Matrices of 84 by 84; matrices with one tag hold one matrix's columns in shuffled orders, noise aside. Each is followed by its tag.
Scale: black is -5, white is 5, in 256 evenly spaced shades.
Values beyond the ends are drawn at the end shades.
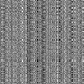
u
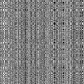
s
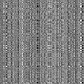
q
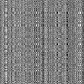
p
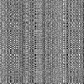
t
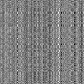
p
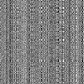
u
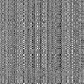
t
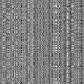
q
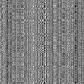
q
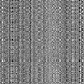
u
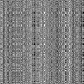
p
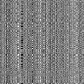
t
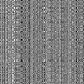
u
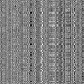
p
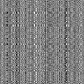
p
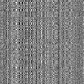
s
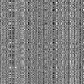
s
